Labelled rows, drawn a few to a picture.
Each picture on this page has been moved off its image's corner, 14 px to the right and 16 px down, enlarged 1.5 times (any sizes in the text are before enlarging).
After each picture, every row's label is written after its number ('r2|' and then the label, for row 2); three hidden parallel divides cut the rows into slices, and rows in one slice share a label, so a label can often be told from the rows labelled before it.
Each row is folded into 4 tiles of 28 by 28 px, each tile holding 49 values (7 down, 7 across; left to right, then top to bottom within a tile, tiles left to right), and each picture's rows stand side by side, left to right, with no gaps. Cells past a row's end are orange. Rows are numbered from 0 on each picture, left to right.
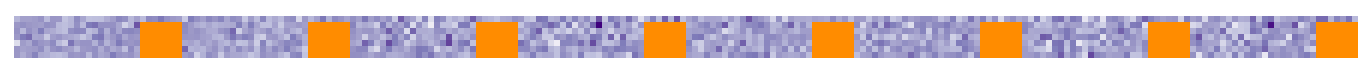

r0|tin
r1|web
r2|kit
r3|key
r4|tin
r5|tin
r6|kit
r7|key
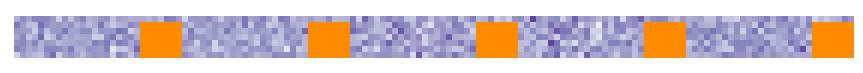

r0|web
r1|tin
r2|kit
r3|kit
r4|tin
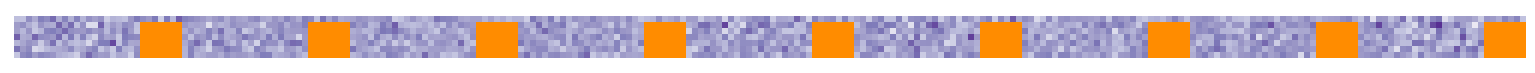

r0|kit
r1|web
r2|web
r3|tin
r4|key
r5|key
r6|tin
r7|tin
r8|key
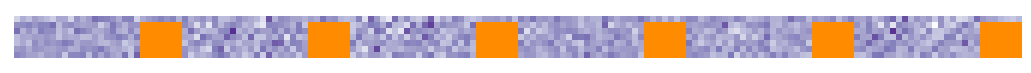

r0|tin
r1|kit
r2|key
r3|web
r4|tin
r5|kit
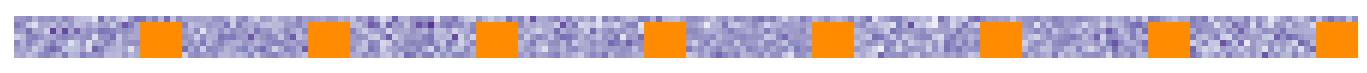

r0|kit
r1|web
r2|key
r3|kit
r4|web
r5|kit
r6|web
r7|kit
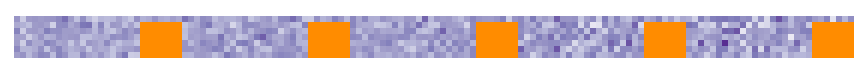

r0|web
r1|tin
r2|web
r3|kit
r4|kit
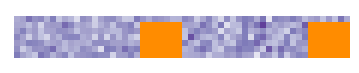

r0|web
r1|key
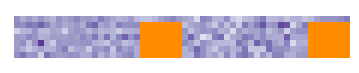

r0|tin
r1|key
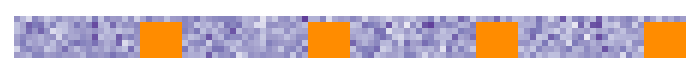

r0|key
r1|kit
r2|key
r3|key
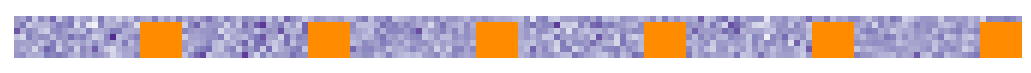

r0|kit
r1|key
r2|web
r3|key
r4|kit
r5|tin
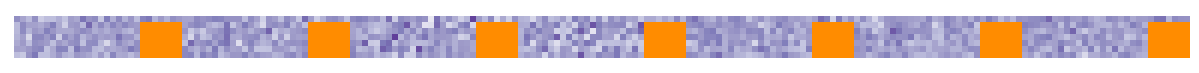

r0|tin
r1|web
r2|kit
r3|key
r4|web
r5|web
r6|web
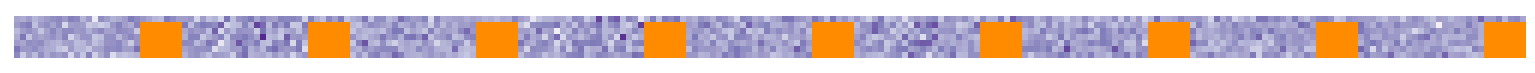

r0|web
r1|key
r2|web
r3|key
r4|tin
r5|key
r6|tin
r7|web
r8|web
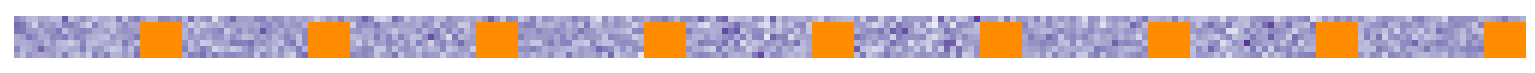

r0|web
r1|tin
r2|tin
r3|web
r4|kit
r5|kit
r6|web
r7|key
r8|tin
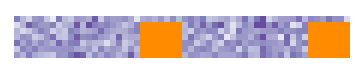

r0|key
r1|key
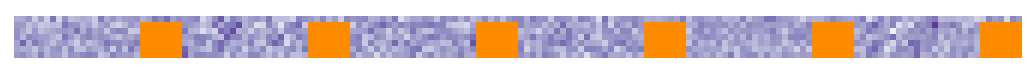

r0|web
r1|kit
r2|tin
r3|web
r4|tin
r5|key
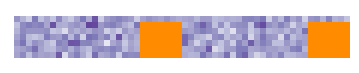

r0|key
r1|key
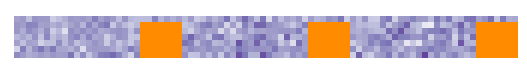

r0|tin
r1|key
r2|kit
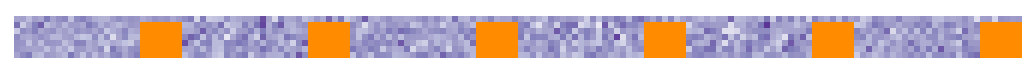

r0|tin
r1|key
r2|web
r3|kit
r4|key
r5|tin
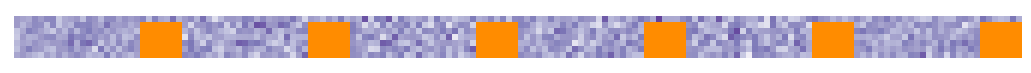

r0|tin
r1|key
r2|kit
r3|kit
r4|kit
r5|tin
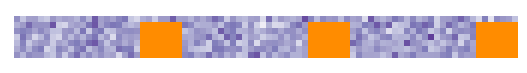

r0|key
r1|kit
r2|key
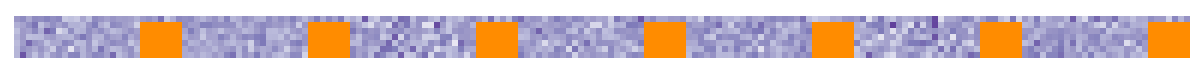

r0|tin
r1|tin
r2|kit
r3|web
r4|tin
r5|key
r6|web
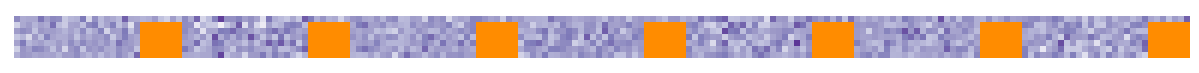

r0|tin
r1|kit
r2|tin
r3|web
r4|kit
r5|web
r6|kit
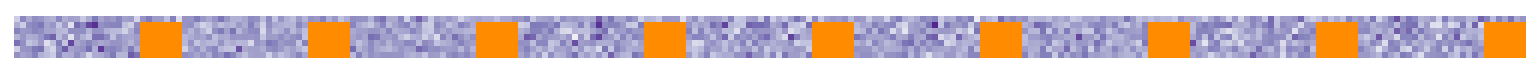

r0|key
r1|web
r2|web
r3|key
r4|key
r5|key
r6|tin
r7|key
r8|kit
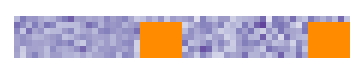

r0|tin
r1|key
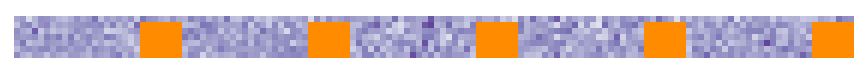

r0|tin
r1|tin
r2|key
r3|kit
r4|tin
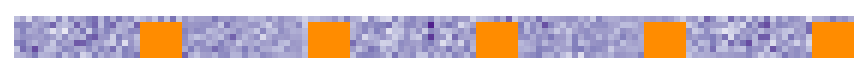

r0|key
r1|web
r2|key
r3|tin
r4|key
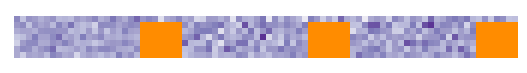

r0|web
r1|key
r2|key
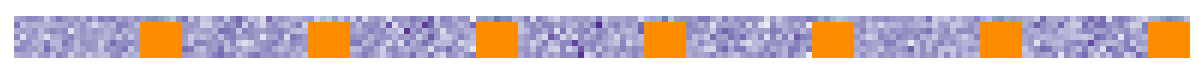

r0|web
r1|kit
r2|key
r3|key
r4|kit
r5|web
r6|key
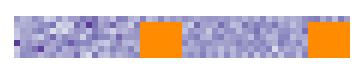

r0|key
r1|tin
